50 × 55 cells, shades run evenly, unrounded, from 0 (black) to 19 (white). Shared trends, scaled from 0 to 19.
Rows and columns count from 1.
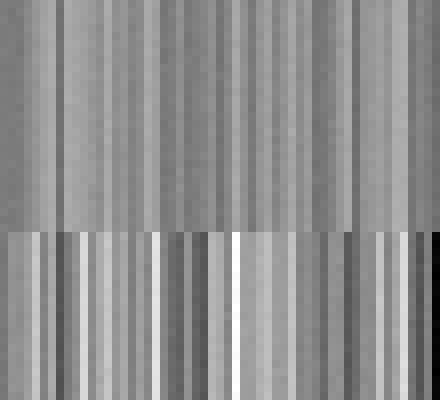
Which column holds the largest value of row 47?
30
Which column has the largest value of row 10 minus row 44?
55
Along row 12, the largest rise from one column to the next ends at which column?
9
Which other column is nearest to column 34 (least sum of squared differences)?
48
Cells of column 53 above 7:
29
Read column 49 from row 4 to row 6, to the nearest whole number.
11 11 11
